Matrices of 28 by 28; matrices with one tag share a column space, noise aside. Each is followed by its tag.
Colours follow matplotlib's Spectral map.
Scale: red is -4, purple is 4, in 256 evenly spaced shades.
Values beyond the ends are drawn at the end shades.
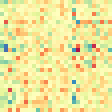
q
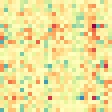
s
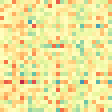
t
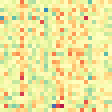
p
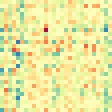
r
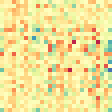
r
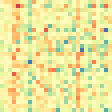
r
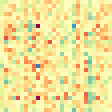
s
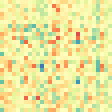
s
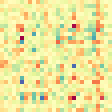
s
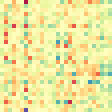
t
